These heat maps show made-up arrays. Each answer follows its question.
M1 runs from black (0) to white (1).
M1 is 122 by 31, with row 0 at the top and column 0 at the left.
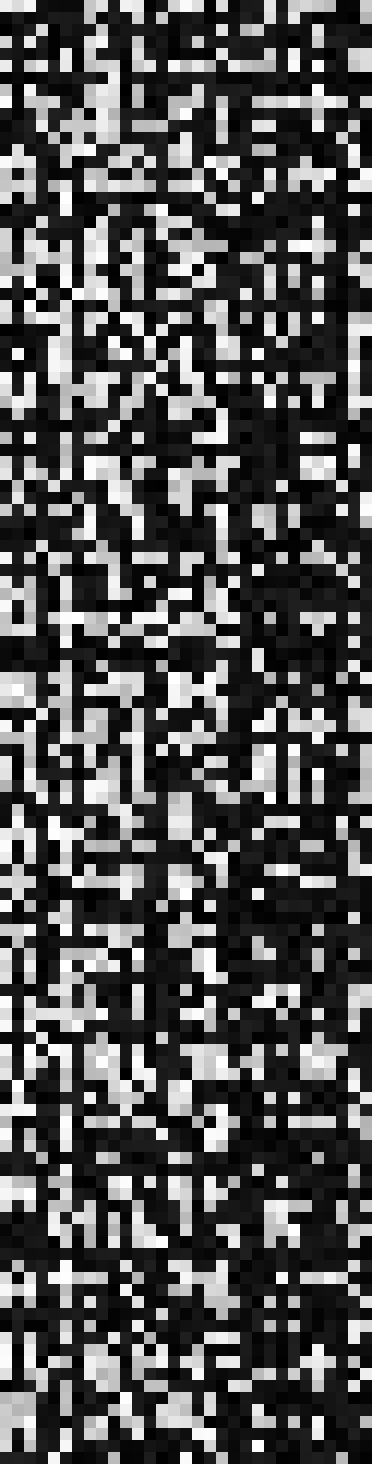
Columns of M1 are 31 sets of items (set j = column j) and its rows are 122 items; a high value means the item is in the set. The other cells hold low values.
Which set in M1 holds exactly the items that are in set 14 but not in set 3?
1
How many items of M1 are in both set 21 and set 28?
6
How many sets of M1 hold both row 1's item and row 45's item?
0
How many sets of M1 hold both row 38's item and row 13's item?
9
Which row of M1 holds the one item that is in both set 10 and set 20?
26
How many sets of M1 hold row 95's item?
5
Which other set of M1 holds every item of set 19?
5
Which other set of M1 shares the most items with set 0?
2
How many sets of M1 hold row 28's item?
9
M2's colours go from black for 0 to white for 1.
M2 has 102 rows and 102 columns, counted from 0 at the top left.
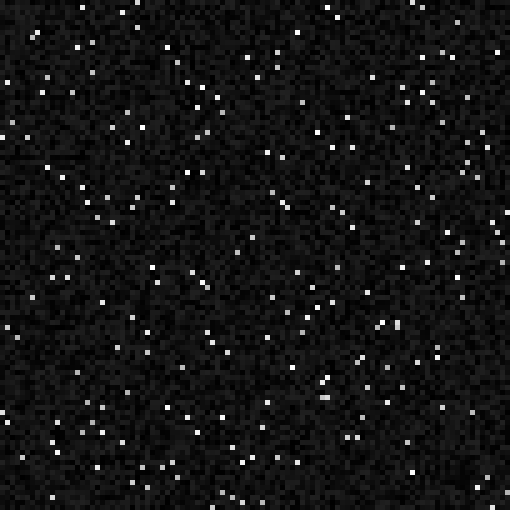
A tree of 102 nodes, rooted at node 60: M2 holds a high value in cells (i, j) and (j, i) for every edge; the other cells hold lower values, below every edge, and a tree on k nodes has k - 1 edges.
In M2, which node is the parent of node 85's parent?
100
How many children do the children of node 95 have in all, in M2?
1
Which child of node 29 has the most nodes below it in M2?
97
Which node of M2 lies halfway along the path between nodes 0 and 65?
86
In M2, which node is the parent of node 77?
80
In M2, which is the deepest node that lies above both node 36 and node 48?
34
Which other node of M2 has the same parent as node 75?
79
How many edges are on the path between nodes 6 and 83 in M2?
5
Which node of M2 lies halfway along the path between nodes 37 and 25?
44
